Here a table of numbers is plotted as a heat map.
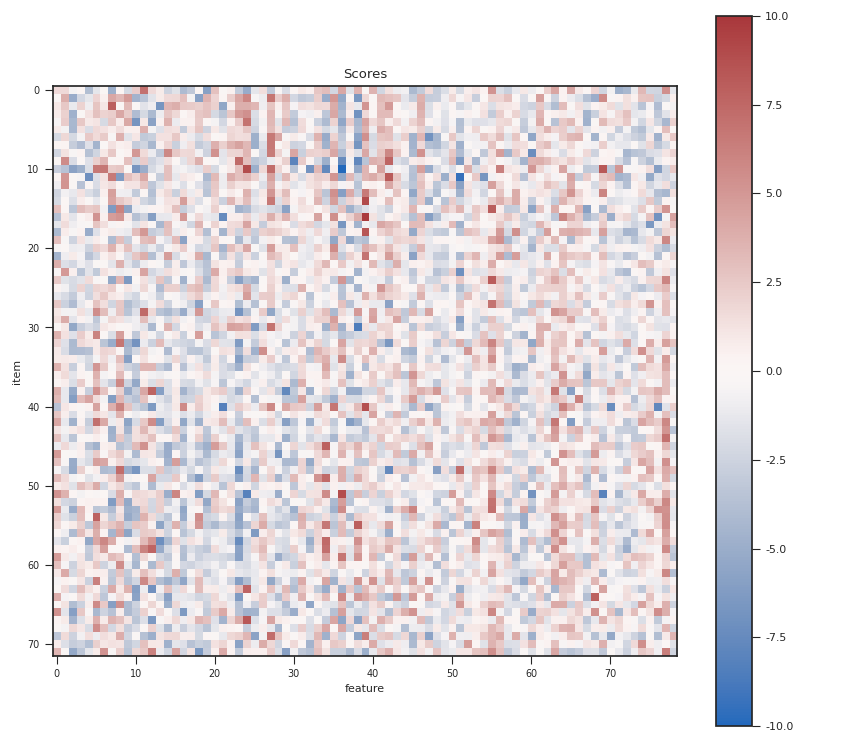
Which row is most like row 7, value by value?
30
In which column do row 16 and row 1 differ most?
38
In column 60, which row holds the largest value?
10
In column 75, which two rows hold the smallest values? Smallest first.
17, 11
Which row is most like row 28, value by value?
62
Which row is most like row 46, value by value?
59
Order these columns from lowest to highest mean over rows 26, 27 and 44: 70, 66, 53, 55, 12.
70, 12, 53, 66, 55
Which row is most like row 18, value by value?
21
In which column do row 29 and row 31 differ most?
5
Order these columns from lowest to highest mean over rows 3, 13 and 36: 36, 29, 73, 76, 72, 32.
36, 76, 73, 32, 72, 29
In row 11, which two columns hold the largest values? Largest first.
42, 7
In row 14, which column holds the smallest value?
47
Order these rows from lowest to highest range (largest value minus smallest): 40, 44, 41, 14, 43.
41, 43, 44, 14, 40
